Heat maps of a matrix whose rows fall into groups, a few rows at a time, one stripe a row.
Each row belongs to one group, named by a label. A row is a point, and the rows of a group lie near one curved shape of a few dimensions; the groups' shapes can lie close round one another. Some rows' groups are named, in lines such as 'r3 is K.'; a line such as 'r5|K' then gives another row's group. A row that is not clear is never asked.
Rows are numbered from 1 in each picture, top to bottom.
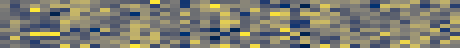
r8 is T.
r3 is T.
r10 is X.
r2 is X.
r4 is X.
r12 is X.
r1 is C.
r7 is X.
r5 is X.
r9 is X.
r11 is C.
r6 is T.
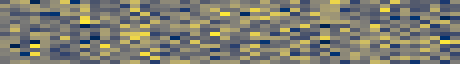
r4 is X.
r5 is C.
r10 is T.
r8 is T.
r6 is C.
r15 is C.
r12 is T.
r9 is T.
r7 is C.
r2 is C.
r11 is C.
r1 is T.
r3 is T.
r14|T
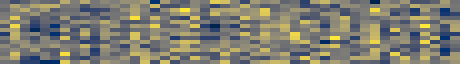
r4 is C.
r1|X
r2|X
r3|C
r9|C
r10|T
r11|C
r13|C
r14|T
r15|C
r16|X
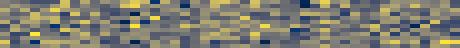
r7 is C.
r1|X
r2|X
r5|X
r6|C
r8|T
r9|T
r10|X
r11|C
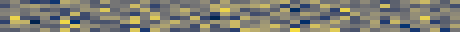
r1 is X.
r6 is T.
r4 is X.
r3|T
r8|T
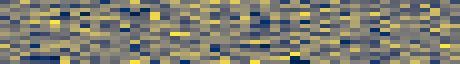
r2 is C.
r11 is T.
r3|C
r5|C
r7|C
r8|C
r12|C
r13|X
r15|X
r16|X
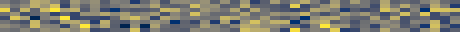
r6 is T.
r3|C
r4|C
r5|T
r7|C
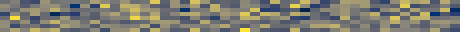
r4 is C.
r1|C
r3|X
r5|X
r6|C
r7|X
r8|X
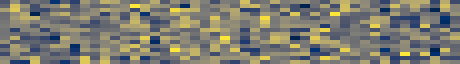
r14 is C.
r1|C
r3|T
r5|C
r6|C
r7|C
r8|X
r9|X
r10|X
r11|X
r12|T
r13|T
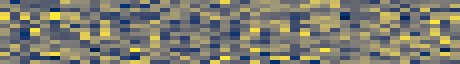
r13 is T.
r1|X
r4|C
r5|C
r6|T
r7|T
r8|T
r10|C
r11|C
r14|C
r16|T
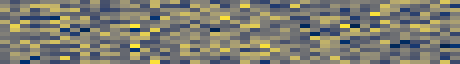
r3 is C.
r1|C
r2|X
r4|C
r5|X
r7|X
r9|T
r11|C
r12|C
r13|X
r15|T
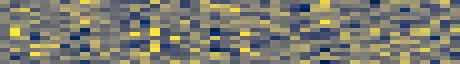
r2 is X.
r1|C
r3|T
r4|X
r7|T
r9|X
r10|T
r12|X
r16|C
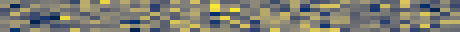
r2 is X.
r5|X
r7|C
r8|X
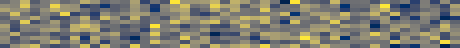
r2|C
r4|T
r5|C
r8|C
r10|X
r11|C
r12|C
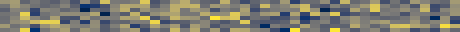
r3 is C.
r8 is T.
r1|T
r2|C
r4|T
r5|T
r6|X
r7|C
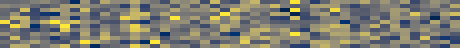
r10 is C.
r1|T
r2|T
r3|T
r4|X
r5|T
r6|C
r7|T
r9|T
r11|C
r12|T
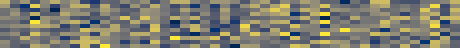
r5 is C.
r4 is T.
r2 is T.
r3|X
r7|X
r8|C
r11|C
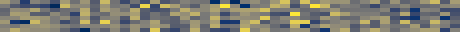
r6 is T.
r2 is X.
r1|T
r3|C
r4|T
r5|C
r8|X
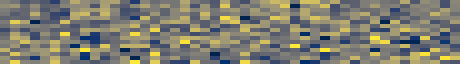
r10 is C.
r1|X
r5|X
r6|T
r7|X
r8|C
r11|C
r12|T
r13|C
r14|X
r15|C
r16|X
